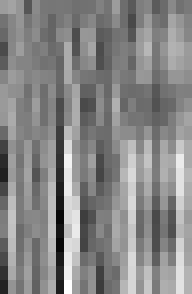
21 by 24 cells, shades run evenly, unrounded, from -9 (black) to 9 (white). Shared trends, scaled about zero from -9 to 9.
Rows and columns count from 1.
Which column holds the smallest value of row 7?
20
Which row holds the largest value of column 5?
8
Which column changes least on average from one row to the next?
14
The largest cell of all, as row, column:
21, 9
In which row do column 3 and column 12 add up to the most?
4
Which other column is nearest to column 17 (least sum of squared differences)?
7
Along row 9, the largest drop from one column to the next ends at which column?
11
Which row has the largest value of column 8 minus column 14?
3
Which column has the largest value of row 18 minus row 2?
17
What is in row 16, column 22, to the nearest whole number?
-3
